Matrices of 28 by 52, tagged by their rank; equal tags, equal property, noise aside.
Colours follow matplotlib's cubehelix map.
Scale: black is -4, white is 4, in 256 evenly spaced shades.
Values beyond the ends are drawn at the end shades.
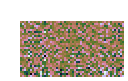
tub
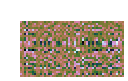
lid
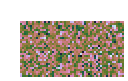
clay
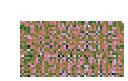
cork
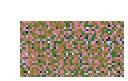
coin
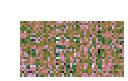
coin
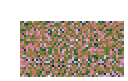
clay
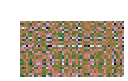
lid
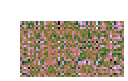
lid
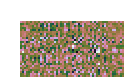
coin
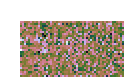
clay
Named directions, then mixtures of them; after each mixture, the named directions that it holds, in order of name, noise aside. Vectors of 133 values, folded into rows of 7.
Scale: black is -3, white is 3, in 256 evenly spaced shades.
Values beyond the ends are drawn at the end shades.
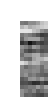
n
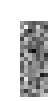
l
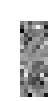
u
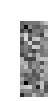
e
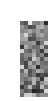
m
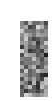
l, m.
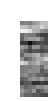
n.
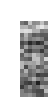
m, n.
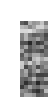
m, n.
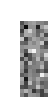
l.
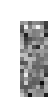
e, u.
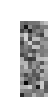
e.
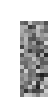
l, m.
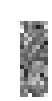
u.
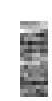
n.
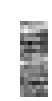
n.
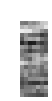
n.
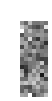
e, u.
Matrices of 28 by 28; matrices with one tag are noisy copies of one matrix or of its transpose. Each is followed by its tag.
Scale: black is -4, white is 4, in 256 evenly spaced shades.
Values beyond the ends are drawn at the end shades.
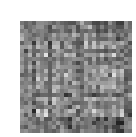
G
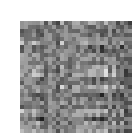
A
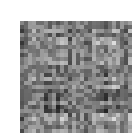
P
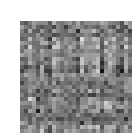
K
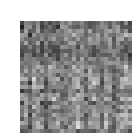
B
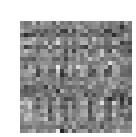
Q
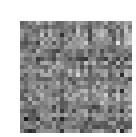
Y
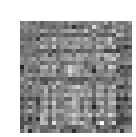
G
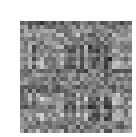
P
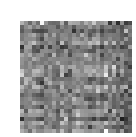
A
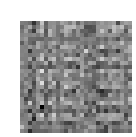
Q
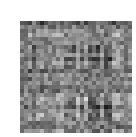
P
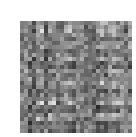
Q
